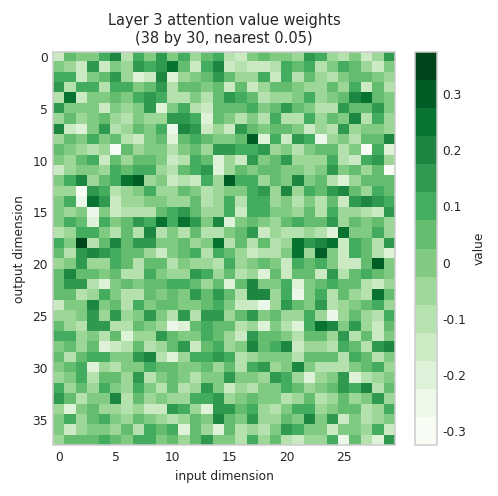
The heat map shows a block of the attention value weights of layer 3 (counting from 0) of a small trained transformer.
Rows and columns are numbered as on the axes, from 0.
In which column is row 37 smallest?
25
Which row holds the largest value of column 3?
14
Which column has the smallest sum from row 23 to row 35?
6
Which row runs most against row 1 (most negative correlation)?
20
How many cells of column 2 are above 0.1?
5
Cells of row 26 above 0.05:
7
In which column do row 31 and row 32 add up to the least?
22
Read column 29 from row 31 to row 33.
0 0.05 -0.05
